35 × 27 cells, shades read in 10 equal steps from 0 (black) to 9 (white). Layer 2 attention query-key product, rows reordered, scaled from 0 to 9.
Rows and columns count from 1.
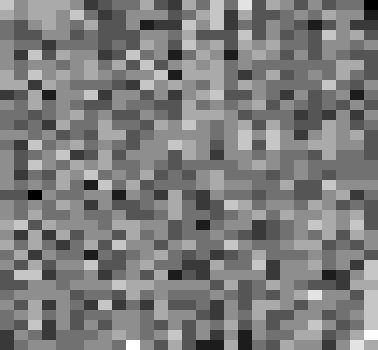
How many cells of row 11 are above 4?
10
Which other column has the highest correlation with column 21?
17
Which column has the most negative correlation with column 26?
16
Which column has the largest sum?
3
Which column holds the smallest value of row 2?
27
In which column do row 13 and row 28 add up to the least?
4
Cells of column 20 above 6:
2
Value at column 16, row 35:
1
